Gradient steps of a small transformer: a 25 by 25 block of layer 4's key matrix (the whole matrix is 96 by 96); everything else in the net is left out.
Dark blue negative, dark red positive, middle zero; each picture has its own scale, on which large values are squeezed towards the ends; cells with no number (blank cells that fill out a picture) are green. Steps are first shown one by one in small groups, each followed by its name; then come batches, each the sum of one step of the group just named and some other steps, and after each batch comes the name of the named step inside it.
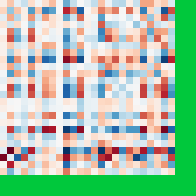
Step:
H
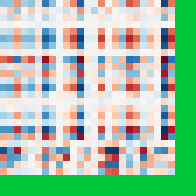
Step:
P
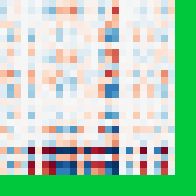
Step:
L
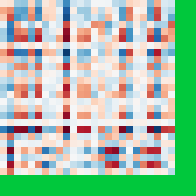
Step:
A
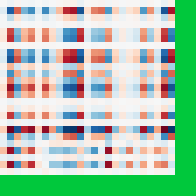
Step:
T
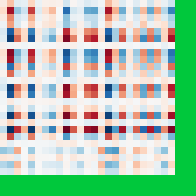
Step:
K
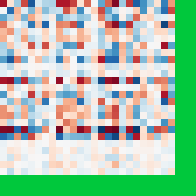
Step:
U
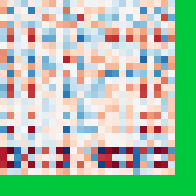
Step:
H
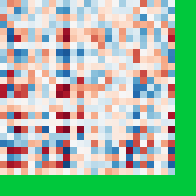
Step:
K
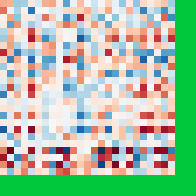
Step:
H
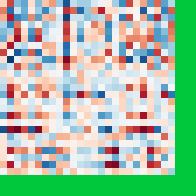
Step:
A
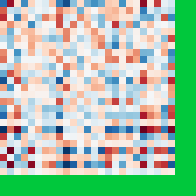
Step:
H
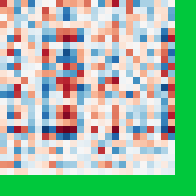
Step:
U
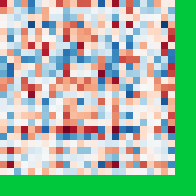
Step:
U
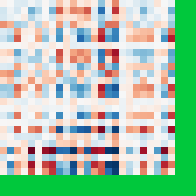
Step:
L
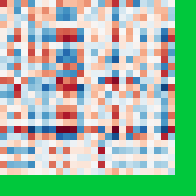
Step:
U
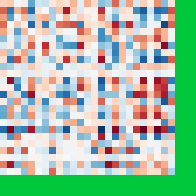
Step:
U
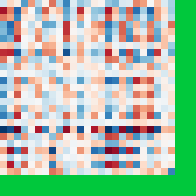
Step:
A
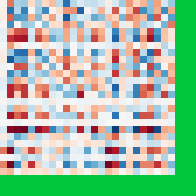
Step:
A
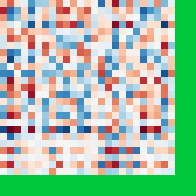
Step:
U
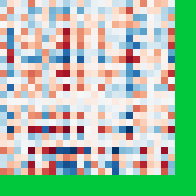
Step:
L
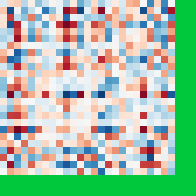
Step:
A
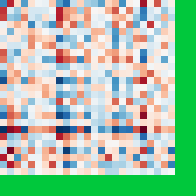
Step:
H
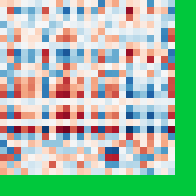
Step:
P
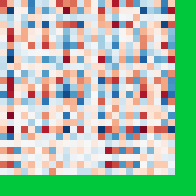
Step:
U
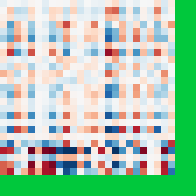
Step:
L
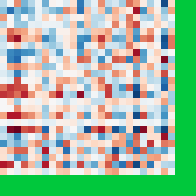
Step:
P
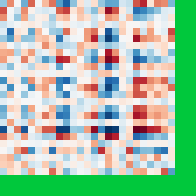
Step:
K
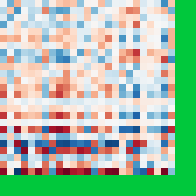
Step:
P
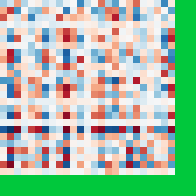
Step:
P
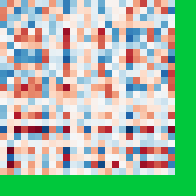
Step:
A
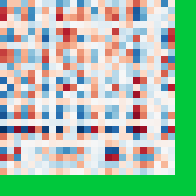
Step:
P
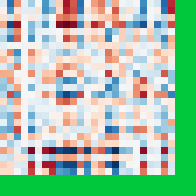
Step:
L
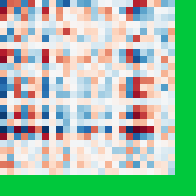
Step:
P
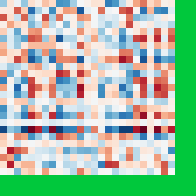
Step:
H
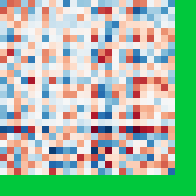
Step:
K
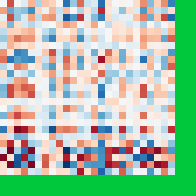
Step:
H
